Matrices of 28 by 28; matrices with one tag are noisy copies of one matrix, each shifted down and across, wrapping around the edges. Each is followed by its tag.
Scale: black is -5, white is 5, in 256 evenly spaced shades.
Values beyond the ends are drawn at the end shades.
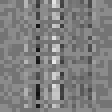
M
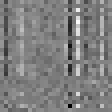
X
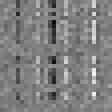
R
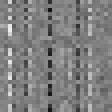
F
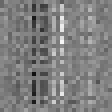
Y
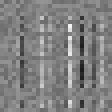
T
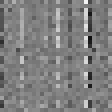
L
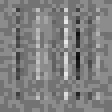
T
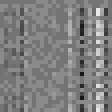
M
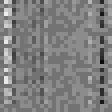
M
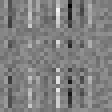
T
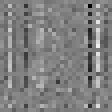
X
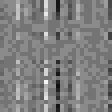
T
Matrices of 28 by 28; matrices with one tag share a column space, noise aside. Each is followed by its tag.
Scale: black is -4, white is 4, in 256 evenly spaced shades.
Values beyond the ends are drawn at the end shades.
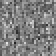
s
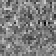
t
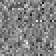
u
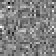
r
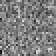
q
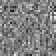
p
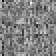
s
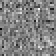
u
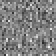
u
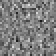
u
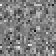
q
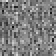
p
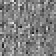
s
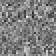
q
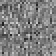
s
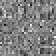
q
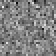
r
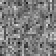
s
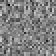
q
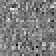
u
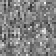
s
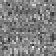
q
